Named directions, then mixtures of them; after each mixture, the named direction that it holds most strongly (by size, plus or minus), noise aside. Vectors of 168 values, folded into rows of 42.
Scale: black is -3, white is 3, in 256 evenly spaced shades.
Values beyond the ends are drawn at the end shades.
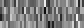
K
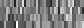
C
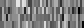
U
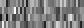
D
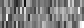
C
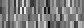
K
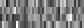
D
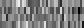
U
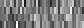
C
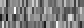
D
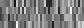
C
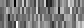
C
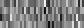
K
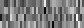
K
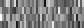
K
